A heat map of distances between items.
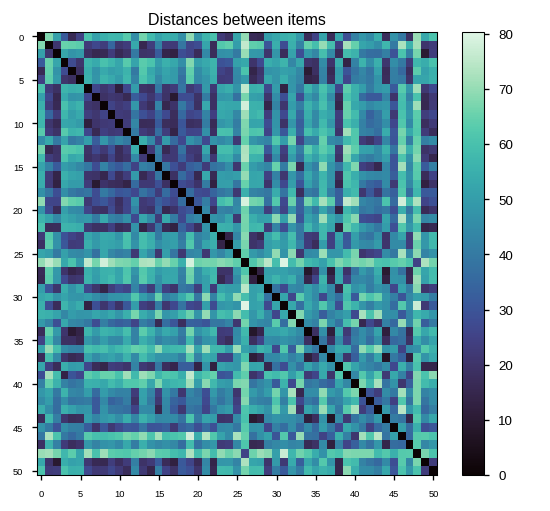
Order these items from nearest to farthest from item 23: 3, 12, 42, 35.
35, 3, 42, 12
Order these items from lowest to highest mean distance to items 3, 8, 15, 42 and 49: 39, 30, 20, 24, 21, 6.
20, 6, 21, 24, 39, 30
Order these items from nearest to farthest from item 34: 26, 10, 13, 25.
25, 10, 26, 13
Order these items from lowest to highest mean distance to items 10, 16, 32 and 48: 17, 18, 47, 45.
17, 45, 18, 47
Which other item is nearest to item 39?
3
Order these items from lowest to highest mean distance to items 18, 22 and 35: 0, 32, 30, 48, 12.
12, 0, 30, 32, 48
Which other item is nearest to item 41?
33
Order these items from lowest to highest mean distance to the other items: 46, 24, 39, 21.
24, 21, 39, 46
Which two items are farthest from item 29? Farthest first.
26, 48
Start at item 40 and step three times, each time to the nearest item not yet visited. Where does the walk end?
30
